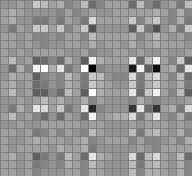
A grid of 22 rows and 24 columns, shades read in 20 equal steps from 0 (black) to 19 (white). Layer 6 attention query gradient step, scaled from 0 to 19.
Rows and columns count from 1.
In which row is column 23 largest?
8
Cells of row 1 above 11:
12
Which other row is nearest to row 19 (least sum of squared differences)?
7
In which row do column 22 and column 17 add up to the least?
9
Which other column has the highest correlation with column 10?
4
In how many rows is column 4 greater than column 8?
13
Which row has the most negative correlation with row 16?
18
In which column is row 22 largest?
17
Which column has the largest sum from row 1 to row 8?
20
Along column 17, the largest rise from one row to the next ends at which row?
10
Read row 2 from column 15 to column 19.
12 12 12 12 12
